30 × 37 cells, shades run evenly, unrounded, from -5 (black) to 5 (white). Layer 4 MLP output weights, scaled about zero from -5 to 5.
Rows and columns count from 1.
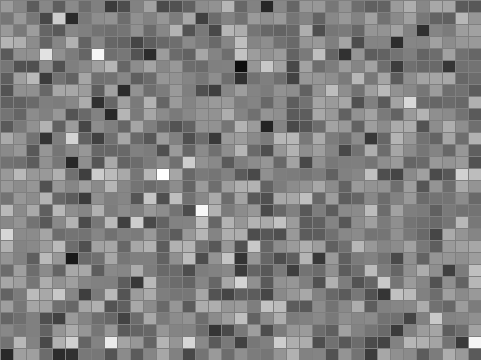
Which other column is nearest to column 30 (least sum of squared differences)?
26
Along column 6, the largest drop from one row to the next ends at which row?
30
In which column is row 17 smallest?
7
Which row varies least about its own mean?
16
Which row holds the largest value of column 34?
27
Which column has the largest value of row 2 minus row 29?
36
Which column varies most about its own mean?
19
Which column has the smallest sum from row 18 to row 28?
10
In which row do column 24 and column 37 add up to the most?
29
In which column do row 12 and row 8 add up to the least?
17
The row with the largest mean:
21
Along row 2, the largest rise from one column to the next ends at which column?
5
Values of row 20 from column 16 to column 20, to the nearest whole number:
2 0 2 2 -2
